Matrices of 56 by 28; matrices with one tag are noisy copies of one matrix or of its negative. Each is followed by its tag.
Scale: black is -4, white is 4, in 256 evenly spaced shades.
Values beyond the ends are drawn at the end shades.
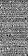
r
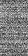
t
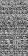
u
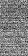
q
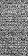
q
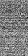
q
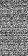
u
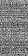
r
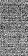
q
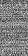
r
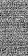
r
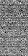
q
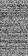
t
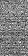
q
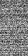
u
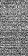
q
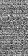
u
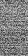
q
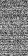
u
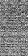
q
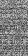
u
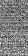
q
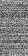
t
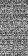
u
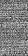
r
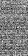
u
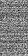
t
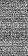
r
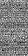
r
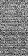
q
